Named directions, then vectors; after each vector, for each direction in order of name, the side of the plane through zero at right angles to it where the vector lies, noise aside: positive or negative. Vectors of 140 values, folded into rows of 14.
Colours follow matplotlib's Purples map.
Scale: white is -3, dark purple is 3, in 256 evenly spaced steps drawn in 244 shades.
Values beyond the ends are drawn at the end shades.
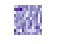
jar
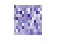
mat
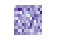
positive, negative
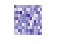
negative, positive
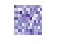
negative, positive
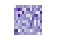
positive, negative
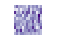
negative, negative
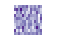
positive, positive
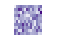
positive, negative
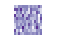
positive, positive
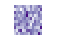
negative, positive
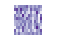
positive, positive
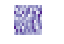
negative, negative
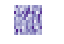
negative, negative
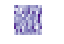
negative, negative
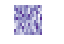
positive, positive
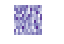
positive, positive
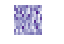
positive, positive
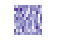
positive, positive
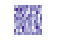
positive, positive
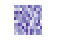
negative, positive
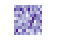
positive, negative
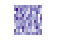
positive, positive
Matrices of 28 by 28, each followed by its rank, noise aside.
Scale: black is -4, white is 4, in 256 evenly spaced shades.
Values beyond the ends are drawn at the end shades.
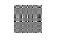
one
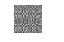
three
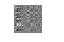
two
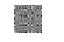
two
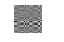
one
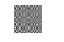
one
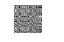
three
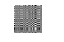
one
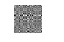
two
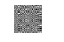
three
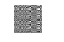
two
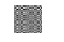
one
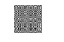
two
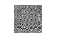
four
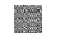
three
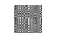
two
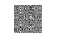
four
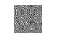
four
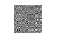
four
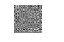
three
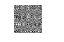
four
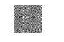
four
